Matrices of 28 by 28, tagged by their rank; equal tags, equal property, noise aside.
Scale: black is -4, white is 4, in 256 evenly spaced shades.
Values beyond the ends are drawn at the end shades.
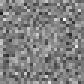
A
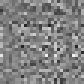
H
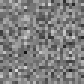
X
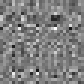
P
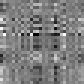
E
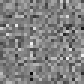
H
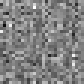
H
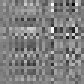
E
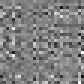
X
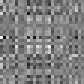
E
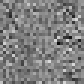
A
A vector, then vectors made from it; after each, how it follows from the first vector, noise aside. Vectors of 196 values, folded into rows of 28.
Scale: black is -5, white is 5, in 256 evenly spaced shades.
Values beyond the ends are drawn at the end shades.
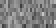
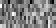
reversed, scaled up.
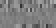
partly zeroed.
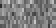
reversed, negated.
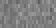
wrapped around, negated, shrunk.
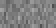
wrapped around, negated, shrunk.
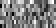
reversed, negated, scaled up.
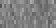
reversed, negated, shrunk.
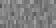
reversed, negated, shrunk.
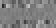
wrapped around, negated, partly zeroed.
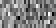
wrapped around, scaled up.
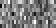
reversed, negated, scaled up.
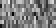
reversed, negated, scaled up.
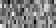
reversed, scaled up.
